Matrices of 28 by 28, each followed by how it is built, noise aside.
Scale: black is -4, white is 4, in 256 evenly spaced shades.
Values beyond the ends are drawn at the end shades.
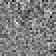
upper triangular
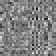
low rank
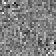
block diagonal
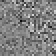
upper triangular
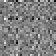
low rank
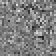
upper triangular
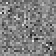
block diagonal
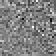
upper triangular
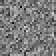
repeating rows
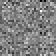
low rank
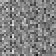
repeating rows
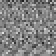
repeating columns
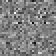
uneven rows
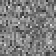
blocks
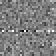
uneven rows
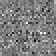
uneven rows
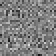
low rank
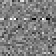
uneven rows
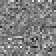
uneven rows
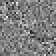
block diagonal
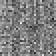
blocks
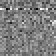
uneven rows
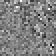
upper triangular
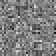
low rank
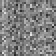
repeating rows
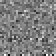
uneven rows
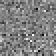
uneven rows
